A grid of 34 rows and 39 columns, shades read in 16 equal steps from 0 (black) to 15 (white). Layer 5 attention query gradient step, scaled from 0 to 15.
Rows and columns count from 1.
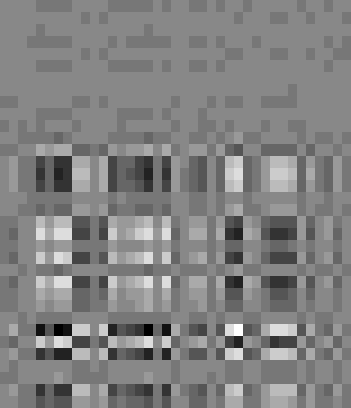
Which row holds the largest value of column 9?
28
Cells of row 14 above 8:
13
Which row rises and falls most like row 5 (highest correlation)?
2
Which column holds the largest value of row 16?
27
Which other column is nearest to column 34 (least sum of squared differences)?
14
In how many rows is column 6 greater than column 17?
11
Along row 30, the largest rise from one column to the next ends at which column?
9
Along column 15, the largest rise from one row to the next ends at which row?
29
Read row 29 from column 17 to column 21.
13 8 12 6 8
